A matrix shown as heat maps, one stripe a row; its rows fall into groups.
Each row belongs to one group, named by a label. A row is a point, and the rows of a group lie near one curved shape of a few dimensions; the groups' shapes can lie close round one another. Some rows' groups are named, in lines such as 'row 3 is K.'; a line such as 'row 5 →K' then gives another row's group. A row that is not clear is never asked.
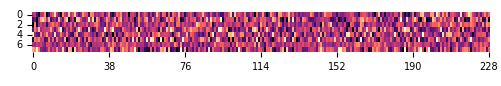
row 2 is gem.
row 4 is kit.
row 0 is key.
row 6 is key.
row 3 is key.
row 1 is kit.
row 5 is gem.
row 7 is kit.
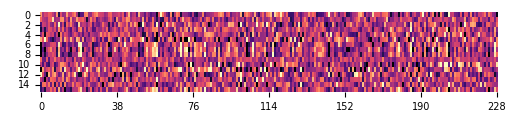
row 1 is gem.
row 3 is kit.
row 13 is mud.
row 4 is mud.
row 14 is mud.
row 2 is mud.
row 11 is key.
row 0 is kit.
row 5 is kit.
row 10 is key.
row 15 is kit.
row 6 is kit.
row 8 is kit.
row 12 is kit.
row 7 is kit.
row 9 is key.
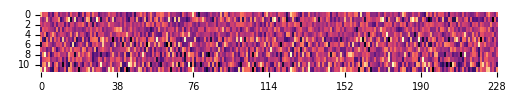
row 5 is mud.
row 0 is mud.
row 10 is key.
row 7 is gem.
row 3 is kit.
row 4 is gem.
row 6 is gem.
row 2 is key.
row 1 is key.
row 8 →mud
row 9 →mud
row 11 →mud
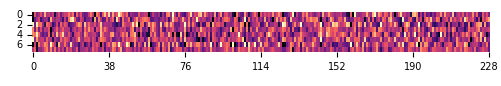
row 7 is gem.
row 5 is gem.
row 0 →mud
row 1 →kit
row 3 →mud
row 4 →kit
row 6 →mud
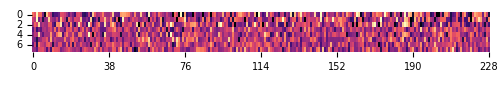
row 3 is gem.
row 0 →key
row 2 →key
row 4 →key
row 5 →kit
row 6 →gem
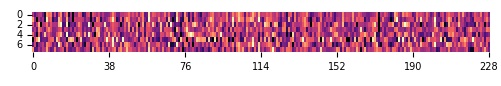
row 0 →gem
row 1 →gem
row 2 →key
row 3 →gem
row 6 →gem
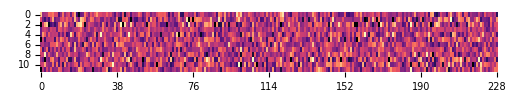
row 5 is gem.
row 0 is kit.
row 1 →key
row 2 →kit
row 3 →kit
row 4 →key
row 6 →key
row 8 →mud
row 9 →mud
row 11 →kit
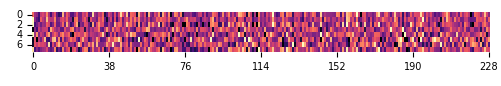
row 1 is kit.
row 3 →kit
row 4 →kit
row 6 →kit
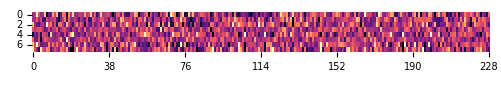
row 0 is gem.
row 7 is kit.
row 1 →key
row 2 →gem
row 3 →gem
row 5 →key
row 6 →kit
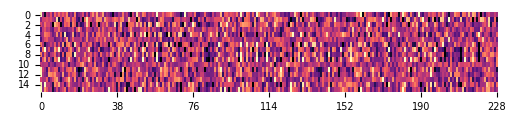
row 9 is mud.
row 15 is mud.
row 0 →mud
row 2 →gem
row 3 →key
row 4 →gem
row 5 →kit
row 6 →gem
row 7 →mud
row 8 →gem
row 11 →kit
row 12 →kit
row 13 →key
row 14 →mud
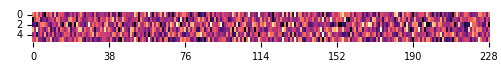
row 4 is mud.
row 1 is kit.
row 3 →mud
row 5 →mud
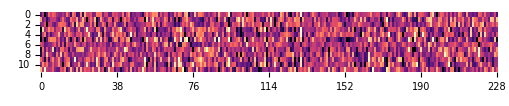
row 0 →kit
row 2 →key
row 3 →key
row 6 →gem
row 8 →gem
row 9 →key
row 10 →key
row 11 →gem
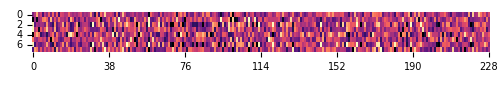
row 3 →kit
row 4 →kit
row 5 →mud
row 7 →mud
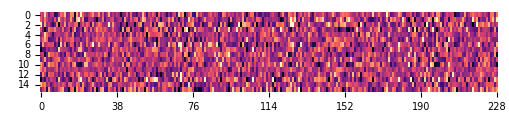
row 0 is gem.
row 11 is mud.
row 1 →kit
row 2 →mud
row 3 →kit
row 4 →gem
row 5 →kit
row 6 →gem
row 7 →kit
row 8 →kit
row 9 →mud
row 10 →kit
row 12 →key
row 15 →key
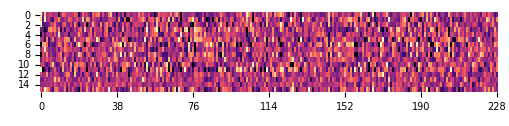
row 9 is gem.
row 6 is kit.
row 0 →kit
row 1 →mud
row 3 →kit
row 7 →kit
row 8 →kit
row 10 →gem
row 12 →key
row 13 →mud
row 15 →gem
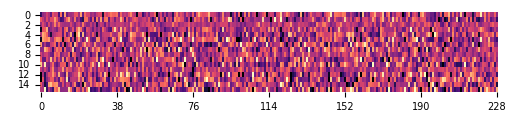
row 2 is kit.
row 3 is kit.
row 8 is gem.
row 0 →mud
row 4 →kit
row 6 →gem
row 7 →gem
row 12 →mud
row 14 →kit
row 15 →mud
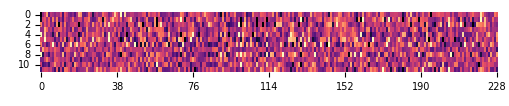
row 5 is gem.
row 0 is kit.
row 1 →mud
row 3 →gem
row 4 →mud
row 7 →key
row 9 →gem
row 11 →kit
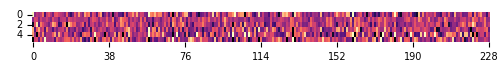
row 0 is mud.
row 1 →key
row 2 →key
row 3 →key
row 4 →mud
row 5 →mud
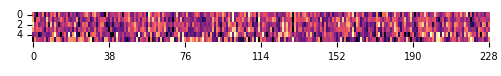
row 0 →mud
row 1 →key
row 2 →kit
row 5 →key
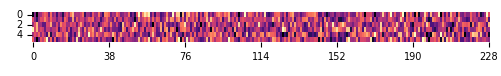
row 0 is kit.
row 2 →mud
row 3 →gem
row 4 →kit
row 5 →kit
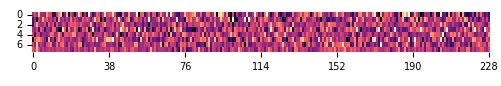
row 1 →mud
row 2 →mud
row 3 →key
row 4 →key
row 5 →kit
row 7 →kit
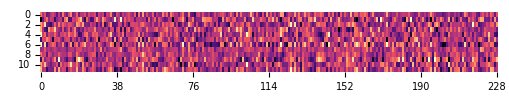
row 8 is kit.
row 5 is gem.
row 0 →gem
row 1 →kit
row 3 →kit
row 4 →kit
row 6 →gem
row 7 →key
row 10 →kit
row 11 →kit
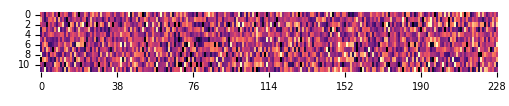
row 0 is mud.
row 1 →kit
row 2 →key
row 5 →key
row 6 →kit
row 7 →gem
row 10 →gem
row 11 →mud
